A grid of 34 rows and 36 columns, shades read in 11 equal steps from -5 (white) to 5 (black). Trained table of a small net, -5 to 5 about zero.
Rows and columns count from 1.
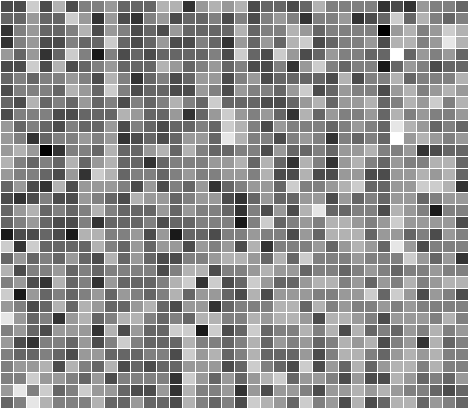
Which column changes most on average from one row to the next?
3
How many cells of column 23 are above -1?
24
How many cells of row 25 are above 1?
5
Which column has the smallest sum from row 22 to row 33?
20
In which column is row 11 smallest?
31
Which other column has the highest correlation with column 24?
32
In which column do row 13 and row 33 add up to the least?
2
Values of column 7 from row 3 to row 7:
-2 1 0 1 0
